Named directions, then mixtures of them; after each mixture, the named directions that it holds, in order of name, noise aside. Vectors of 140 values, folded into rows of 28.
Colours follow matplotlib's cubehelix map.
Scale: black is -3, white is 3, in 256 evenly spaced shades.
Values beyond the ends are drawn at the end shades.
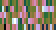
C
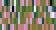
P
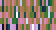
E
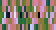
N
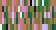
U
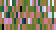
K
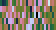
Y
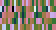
C, P.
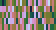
Y.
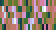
C, N, Y.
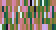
U.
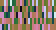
K, U.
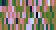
Y.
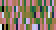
E, K, U.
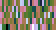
E, U.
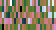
K.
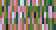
P, U.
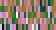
E.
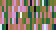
U.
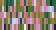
C, P.
